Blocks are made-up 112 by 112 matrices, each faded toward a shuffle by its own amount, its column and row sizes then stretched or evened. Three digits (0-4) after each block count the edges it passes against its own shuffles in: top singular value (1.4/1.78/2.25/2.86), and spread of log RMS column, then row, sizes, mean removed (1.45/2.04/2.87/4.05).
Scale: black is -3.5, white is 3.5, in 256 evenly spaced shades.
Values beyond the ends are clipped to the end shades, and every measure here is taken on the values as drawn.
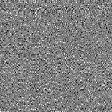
3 0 1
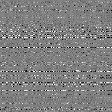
4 0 4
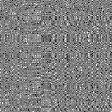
4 2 0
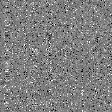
2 2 0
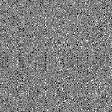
3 2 0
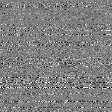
2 0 4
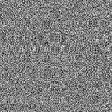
3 1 0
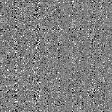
2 3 1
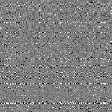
4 1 3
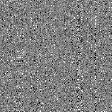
2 3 1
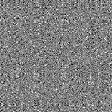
3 0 1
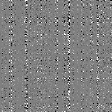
3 4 2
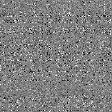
1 2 3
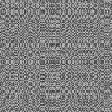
4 2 1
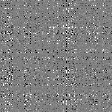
1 3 3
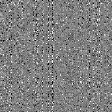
3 3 1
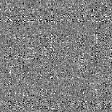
2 2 3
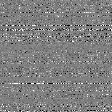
2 0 4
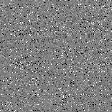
2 1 2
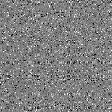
3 0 1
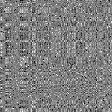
4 2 0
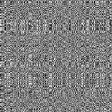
4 3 3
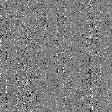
1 3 0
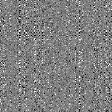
3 3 1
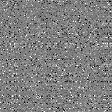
3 0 2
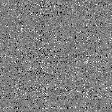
1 2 2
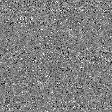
1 0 2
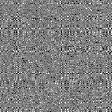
4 2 3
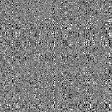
3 3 2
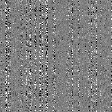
2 4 2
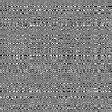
4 0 4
